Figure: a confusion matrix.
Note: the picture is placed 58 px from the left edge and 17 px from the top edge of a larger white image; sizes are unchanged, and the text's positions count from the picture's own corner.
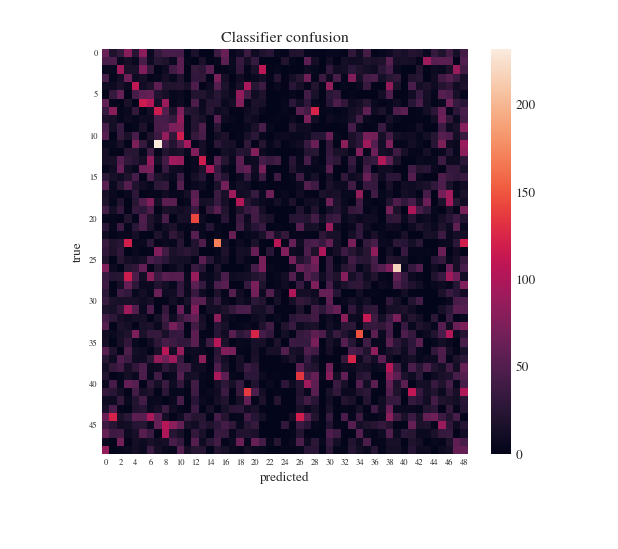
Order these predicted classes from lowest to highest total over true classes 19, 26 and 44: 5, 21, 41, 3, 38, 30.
3, 30, 21, 5, 41, 38
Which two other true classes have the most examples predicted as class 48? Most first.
23, 41
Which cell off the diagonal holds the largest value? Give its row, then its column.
11, 7
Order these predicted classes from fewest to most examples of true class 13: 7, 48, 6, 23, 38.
7, 48, 23, 38, 6
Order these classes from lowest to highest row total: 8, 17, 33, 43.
43, 8, 17, 33
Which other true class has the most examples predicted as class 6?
44
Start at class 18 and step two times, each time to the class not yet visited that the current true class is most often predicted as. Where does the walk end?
8
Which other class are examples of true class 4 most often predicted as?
19
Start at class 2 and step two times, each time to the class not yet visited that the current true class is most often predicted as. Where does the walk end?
30
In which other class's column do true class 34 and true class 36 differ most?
20
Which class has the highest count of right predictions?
34
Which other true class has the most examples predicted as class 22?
17
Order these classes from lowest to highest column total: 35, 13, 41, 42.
42, 13, 41, 35
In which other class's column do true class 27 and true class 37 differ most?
33
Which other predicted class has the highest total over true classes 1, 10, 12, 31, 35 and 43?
48
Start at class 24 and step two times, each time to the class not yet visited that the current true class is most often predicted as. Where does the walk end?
25
